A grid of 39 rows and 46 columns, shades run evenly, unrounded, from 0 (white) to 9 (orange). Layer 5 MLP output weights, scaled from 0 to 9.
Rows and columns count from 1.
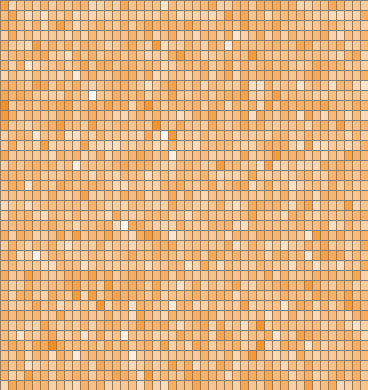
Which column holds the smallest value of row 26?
5
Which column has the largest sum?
1
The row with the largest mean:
11
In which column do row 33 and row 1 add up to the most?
33
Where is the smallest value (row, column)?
10, 12
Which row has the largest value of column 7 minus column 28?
35
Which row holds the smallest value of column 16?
23
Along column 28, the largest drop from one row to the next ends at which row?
18
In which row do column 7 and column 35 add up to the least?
36
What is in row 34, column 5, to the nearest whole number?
4
